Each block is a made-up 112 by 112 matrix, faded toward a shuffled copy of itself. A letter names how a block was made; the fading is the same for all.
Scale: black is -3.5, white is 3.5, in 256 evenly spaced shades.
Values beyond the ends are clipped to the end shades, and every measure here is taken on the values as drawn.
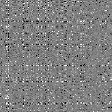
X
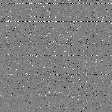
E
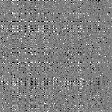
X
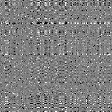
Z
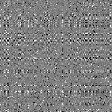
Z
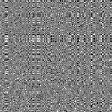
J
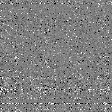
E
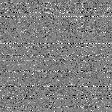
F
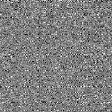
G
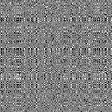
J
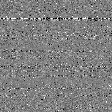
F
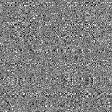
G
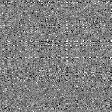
G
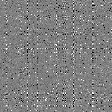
X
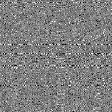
G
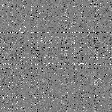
E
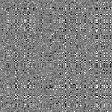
J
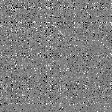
E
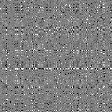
Z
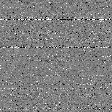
F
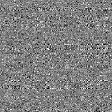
G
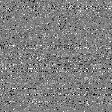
F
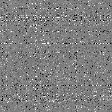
E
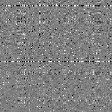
X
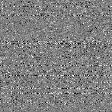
F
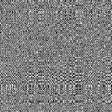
J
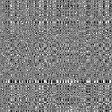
J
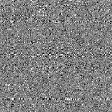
G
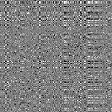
J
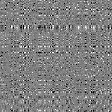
Z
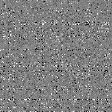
E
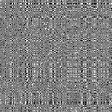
J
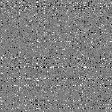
E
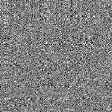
G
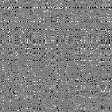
X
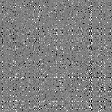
X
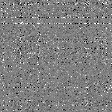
E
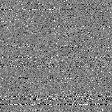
F
